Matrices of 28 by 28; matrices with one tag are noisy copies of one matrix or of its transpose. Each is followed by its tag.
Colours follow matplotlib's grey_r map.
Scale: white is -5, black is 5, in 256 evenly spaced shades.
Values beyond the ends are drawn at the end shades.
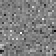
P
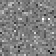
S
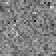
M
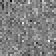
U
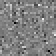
S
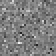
S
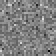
S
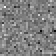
P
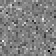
S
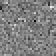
M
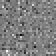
M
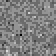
M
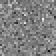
S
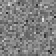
S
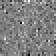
U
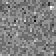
M
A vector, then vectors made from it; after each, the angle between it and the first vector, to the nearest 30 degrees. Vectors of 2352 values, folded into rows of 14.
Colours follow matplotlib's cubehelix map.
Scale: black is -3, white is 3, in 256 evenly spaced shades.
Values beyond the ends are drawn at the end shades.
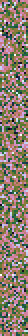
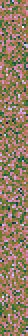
60 degrees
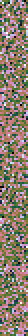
120 degrees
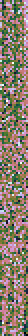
90 degrees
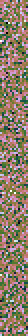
60 degrees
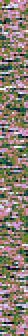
120 degrees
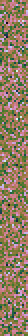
60 degrees
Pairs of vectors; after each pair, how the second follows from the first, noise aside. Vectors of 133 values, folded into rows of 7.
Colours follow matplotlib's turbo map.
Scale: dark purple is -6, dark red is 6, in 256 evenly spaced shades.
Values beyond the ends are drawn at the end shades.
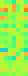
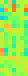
sign-scrambled.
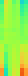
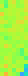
negated, partly zeroed.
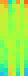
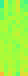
reversed, shrunk.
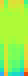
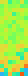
sign-scrambled.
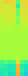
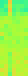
reversed, shrunk.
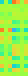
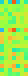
sign-scrambled.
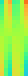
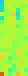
reversed, partly zeroed.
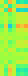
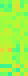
reversed, shrunk.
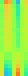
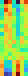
scaled up.
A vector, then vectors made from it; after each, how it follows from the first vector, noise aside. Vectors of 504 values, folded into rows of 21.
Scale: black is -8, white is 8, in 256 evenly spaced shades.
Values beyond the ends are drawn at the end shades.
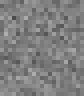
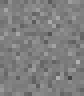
reversed, partly zeroed.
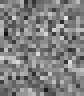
negated, scaled up.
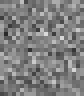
negated, scaled up.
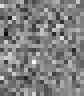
negated, scaled up.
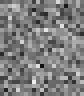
wrapped around, scaled up.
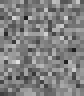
negated, scaled up.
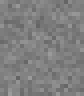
wrapped around, shrunk.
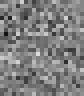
negated, scaled up.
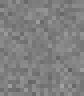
wrapped around, shrunk.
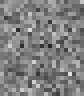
wrapped around, scaled up.
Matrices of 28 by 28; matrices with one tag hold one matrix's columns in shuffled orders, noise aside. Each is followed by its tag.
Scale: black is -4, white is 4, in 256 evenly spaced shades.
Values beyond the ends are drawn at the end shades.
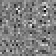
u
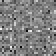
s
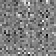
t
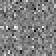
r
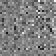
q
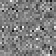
r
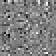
t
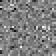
r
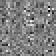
u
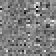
u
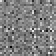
s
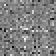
s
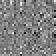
t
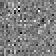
u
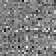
s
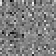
t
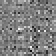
s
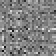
s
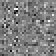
u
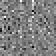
q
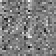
q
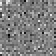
t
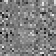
t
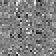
t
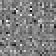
u
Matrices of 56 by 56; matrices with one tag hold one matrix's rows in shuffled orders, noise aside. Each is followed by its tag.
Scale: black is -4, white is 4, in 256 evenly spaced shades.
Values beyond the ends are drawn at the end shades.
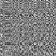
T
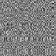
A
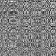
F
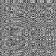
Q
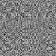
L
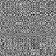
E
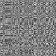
T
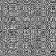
F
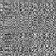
T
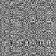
Q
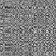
T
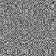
A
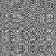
Q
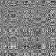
F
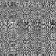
F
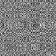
E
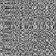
T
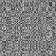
L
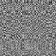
L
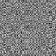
L
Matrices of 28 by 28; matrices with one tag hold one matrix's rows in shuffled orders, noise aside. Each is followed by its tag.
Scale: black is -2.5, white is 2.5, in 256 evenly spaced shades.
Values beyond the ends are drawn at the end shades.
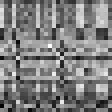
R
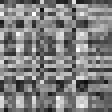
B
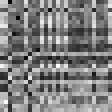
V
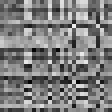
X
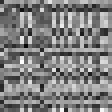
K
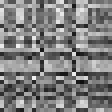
B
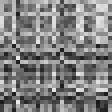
R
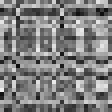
R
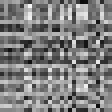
X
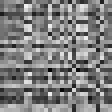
X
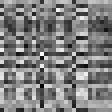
B
